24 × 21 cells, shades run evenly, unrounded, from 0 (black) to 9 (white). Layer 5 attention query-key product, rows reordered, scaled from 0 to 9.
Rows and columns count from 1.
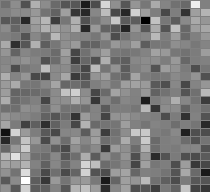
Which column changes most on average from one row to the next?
15
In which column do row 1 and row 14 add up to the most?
20
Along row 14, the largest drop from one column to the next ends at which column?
16
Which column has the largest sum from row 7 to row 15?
1
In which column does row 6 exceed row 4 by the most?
13
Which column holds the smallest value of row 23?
11
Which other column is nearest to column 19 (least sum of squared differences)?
17
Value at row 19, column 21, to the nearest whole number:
3
